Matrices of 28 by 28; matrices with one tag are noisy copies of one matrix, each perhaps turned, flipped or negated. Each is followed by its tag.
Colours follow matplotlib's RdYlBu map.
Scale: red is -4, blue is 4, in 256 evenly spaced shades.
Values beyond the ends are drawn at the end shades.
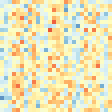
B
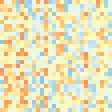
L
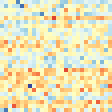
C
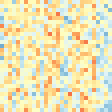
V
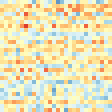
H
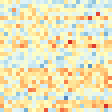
C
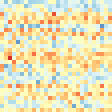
B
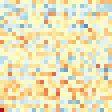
H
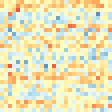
B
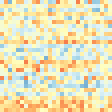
V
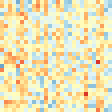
L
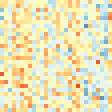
H
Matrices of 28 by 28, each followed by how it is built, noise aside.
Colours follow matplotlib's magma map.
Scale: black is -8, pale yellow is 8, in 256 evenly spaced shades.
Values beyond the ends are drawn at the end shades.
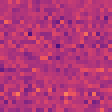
uneven rows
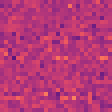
uneven rows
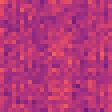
blocks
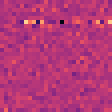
uneven rows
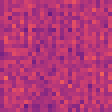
blocks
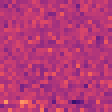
uneven rows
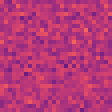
repeating columns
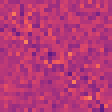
banded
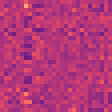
low rank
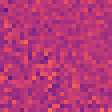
lower triangular
